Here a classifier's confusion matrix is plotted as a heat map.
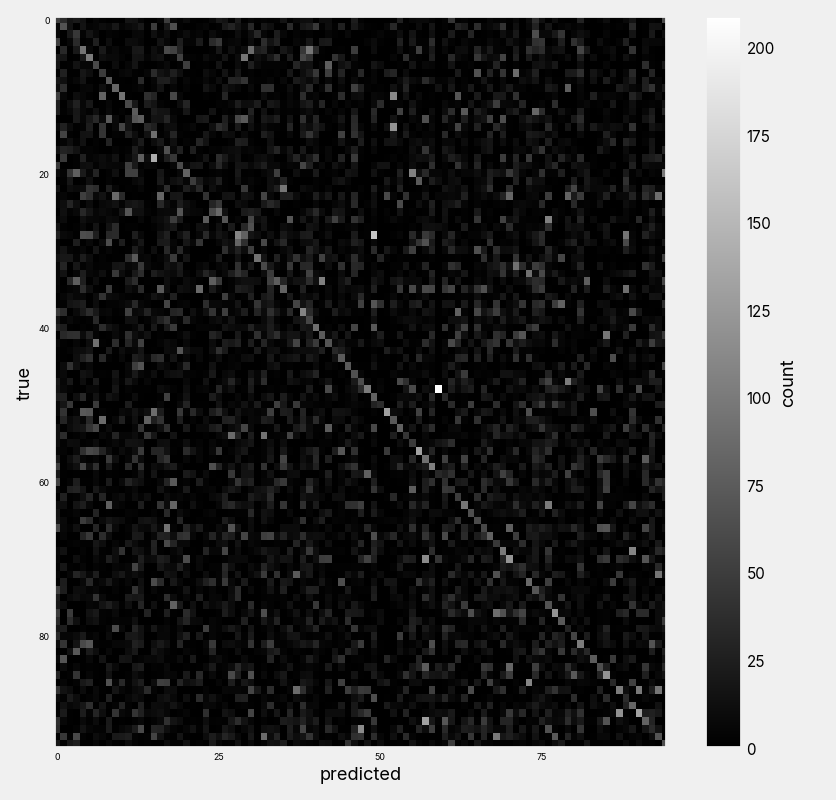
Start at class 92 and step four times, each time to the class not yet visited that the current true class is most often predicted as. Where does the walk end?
46
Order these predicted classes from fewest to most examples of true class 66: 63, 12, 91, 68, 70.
68, 12, 63, 91, 70
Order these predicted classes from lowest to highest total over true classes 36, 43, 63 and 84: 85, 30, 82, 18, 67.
82, 85, 30, 67, 18
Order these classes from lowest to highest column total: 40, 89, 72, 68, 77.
72, 77, 68, 40, 89
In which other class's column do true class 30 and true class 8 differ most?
65
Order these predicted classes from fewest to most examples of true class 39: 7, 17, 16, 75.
7, 75, 16, 17
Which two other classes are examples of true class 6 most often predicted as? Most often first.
42, 20
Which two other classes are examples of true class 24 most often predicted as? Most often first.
53, 25
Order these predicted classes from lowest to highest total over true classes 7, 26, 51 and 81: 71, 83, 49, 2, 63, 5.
2, 49, 63, 83, 71, 5
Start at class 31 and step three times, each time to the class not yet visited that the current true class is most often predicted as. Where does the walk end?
0
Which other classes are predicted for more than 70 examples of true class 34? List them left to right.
3, 24, 41, 82
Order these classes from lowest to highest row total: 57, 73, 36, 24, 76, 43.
36, 43, 24, 76, 73, 57
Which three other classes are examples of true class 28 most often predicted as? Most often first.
49, 88, 29
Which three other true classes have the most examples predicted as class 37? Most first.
87, 72, 42
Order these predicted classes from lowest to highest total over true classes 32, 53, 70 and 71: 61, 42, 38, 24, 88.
24, 61, 88, 38, 42
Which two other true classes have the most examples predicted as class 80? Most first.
85, 22
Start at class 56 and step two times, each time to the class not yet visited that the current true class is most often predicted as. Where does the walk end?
86
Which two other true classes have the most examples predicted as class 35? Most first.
22, 57
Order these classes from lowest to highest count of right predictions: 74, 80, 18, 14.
14, 18, 80, 74
